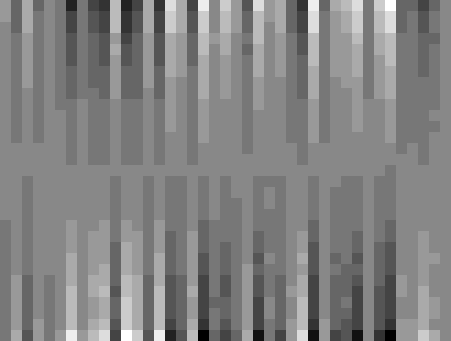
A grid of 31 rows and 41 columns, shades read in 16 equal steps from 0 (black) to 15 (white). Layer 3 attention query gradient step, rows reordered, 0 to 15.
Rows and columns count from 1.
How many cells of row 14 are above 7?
30
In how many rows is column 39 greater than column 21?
15
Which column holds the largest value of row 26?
12
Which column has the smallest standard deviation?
41
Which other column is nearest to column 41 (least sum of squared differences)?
5
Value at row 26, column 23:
9
